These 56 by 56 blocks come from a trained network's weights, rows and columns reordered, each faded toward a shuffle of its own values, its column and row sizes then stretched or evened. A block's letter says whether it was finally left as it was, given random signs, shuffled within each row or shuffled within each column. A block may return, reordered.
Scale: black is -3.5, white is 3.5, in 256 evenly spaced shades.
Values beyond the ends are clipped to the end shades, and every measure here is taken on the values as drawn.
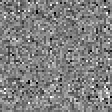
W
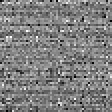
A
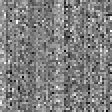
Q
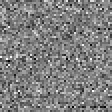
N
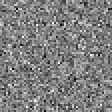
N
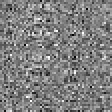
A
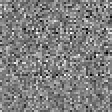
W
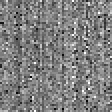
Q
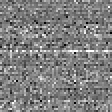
A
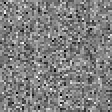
Q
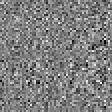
A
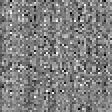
A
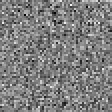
W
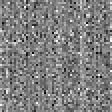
A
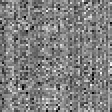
A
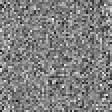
Q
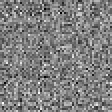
A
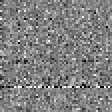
W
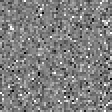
Q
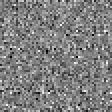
N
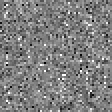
Q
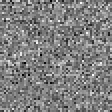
N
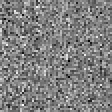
Q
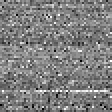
N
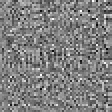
A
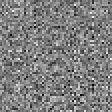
A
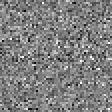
N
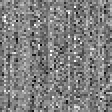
Q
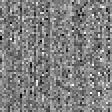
Q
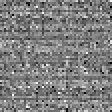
A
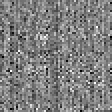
A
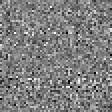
W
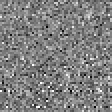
N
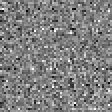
W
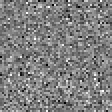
W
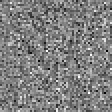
Q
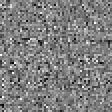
W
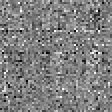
A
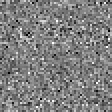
N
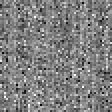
Q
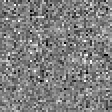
W
